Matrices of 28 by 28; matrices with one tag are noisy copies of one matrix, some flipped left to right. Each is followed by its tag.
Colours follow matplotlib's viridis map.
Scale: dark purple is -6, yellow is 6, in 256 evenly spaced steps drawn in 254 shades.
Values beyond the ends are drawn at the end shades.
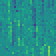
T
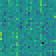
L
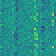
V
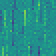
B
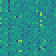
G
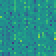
L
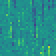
T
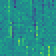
T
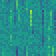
B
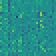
G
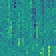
T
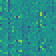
G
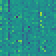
G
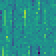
B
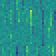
B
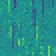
T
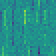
B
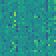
G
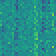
V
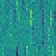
B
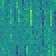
B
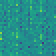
L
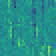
T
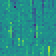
T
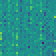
L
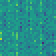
L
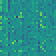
G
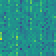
L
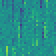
T
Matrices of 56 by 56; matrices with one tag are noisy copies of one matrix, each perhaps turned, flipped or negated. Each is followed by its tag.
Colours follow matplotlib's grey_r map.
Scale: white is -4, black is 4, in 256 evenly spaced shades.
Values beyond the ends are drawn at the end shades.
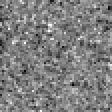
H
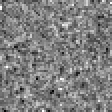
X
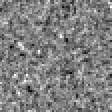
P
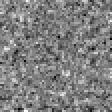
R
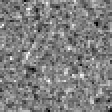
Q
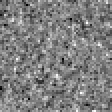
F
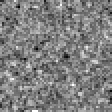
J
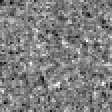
Q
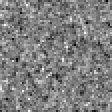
F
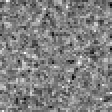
X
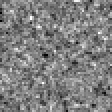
J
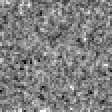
H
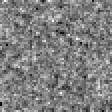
X
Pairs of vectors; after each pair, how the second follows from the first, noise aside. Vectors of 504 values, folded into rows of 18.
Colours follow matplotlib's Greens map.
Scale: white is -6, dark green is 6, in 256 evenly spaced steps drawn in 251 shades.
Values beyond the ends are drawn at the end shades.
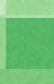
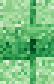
wrapped around, negated, scaled up.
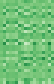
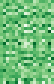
scaled up.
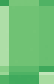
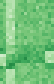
wrapped around.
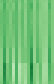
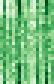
wrapped around, scaled up.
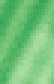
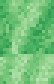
wrapped around, negated.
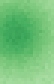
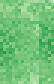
wrapped around, partly zeroed.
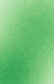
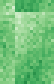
wrapped around.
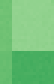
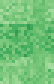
wrapped around, partly zeroed.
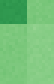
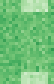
wrapped around, negated.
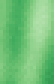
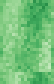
wrapped around, negated.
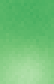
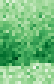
wrapped around, negated, scaled up.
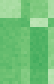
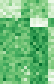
scaled up.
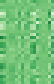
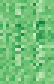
wrapped around, negated.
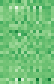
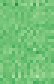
reversed, shrunk.
